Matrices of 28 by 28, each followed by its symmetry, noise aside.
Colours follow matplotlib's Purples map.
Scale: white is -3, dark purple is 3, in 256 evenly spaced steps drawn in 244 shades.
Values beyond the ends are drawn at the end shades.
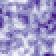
antisymmetric.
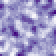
antisymmetric.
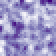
antisymmetric.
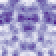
mirrored left to right.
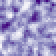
antisymmetric.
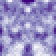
mirrored left to right.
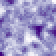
antisymmetric.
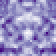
mirrored left to right.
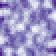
same after a half turn.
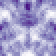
mirrored left to right.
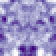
mirrored left to right.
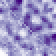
symmetric across the other diagonal.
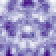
mirrored left to right.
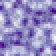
same after a half turn.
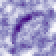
symmetric.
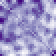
symmetric.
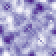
symmetric.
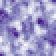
same after a half turn.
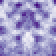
mirrored left to right.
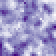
antisymmetric.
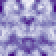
mirrored left to right.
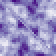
same after a half turn.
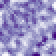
symmetric.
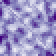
same after a half turn.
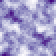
same after a half turn.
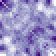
symmetric.
